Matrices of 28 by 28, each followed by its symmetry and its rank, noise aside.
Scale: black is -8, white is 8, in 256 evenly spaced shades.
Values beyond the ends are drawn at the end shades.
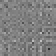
symmetric, rank four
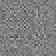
no symmetry, rank four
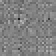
symmetric, rank five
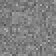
no symmetry, rank six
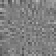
antisymmetric, rank four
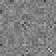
symmetric, rank six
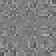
no symmetry, rank five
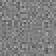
antisymmetric, rank six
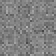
no symmetry, rank four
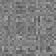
no symmetry, rank five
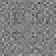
no symmetry, rank four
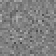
symmetric, rank five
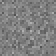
symmetric, rank six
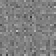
antisymmetric, rank four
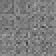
symmetric, rank six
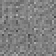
antisymmetric, rank four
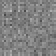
symmetric, rank four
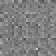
antisymmetric, rank four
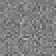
no symmetry, rank six
